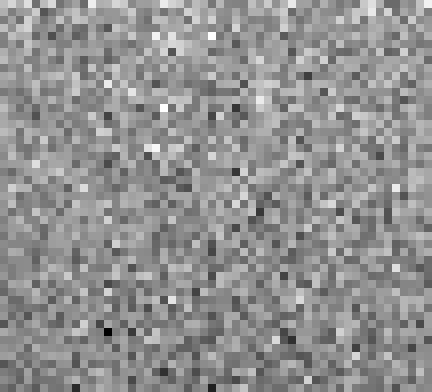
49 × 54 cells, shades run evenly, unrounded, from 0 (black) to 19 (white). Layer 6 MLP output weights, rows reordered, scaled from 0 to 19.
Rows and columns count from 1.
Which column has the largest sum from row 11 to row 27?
52
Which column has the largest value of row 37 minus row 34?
14
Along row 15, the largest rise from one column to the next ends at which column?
28
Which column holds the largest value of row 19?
20
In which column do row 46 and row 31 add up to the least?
35
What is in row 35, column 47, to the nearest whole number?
8
